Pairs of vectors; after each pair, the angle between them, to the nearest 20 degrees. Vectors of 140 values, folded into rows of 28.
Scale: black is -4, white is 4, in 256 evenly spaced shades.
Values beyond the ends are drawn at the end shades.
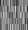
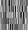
140 degrees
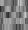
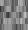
20 degrees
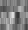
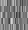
80 degrees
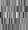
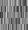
60 degrees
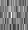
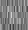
60 degrees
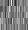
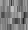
120 degrees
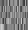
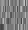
160 degrees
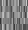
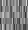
20 degrees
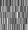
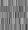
100 degrees
